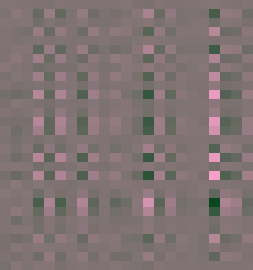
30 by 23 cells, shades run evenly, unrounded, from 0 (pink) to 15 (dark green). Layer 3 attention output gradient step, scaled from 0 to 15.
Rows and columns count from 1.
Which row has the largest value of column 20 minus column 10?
23
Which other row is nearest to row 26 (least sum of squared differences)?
3
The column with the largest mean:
14
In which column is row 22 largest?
20
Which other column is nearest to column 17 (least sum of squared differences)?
7
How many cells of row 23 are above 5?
19
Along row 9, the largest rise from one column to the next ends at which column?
21
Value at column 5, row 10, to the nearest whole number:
8
